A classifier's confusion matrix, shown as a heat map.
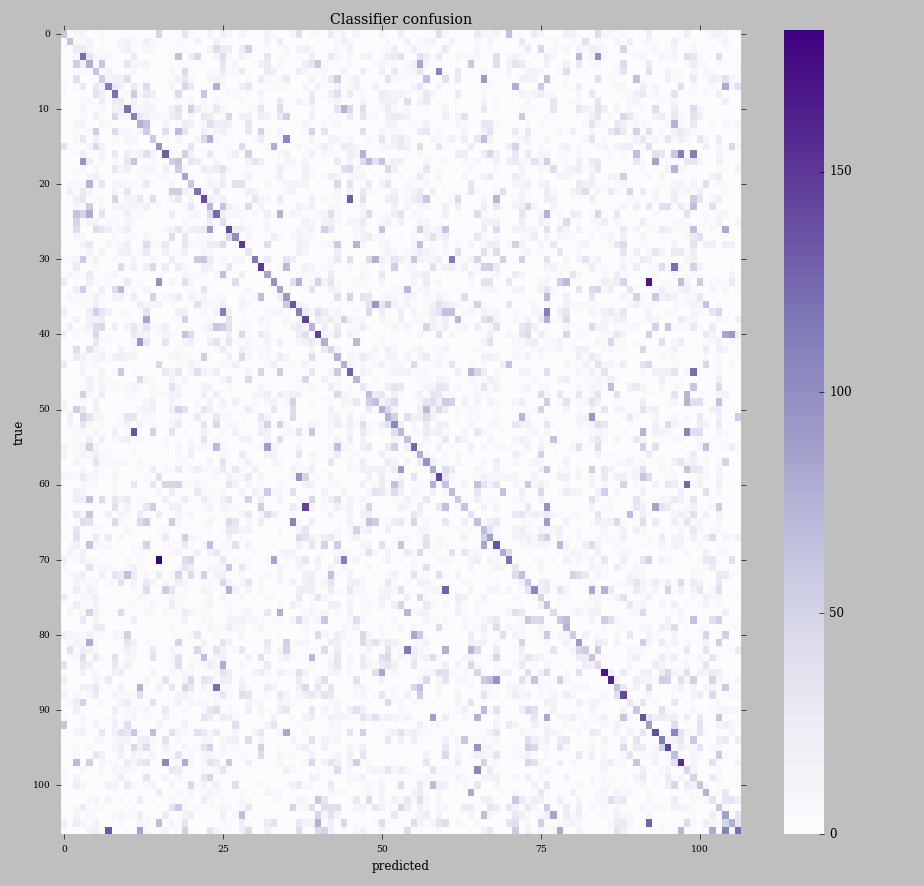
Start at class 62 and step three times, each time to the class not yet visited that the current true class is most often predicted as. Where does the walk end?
75
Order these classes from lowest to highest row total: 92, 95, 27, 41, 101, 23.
101, 92, 27, 41, 23, 95
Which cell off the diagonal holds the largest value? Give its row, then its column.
70, 15
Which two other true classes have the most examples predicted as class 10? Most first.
72, 80
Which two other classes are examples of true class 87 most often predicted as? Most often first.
24, 12
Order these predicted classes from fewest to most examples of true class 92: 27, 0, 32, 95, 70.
95, 32, 70, 27, 0
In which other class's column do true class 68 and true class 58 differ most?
66
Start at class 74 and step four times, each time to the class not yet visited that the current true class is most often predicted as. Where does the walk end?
36
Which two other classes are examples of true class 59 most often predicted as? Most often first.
37, 91
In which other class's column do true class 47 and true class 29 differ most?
86
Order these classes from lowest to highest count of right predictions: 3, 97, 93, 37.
37, 3, 93, 97
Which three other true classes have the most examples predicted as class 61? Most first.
30, 37, 49
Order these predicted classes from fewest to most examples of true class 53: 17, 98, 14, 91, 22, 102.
102, 22, 17, 14, 91, 98
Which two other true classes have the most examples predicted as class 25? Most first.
37, 84
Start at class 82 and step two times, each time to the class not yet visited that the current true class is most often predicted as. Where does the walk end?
77
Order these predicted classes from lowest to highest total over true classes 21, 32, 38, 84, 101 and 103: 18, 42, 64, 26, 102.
102, 26, 42, 18, 64
